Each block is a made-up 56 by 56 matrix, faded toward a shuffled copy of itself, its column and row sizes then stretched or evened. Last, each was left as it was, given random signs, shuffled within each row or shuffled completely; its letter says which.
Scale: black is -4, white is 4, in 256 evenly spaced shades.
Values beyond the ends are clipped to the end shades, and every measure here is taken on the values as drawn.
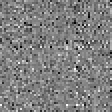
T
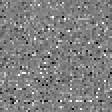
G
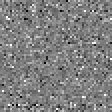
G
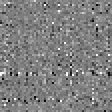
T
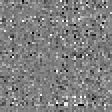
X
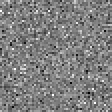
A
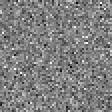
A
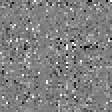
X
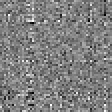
T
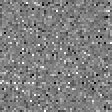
G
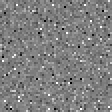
A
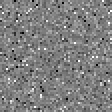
A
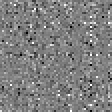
X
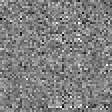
T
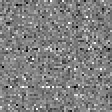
G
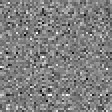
T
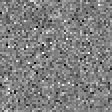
A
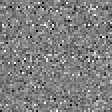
G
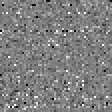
G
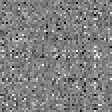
T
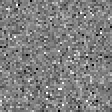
A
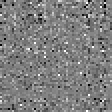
X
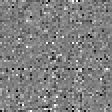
T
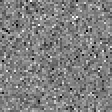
A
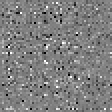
T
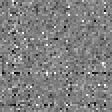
X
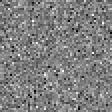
A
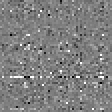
T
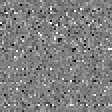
G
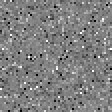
A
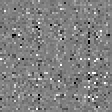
X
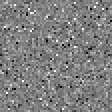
A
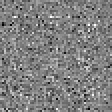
X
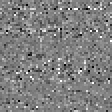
G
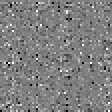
T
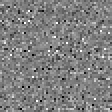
G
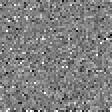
G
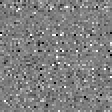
G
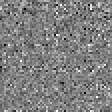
X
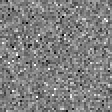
A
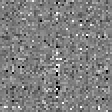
X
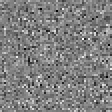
X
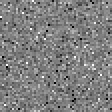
A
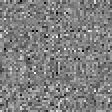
T
